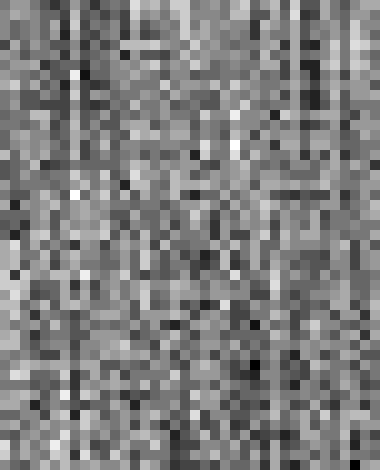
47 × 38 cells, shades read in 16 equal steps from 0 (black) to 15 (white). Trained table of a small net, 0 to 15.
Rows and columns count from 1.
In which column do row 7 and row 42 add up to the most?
20
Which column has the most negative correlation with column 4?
12
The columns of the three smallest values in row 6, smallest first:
13, 7, 17
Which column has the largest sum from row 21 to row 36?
1
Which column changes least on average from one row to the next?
34
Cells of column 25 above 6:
28
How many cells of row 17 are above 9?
6
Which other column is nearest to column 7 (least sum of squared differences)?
9
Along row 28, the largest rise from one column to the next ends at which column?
3
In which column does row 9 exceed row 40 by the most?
24
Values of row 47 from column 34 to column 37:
7 8 0 9
